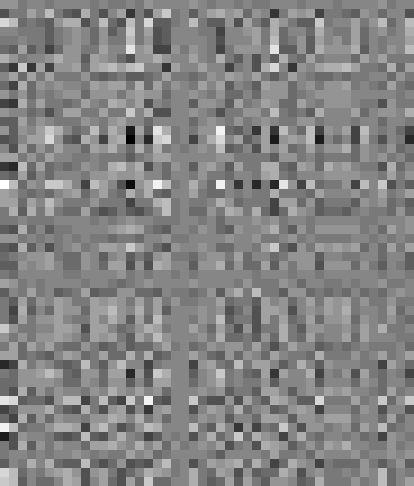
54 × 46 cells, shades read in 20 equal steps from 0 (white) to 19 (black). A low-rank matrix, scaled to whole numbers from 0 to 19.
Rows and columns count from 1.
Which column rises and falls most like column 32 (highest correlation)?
7
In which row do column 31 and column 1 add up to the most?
16
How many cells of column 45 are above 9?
25
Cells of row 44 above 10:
8
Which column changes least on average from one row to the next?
21
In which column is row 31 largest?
2
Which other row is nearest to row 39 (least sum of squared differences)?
9
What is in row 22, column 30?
10
